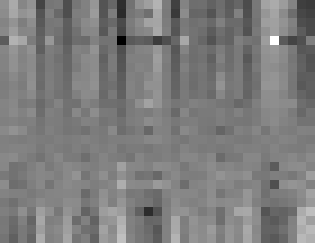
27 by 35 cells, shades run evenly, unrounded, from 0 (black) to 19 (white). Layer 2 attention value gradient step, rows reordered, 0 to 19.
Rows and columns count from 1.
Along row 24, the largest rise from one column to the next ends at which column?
34
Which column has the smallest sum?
14
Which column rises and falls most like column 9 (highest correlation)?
25
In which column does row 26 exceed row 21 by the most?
35
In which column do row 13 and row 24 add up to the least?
17
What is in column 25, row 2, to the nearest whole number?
8
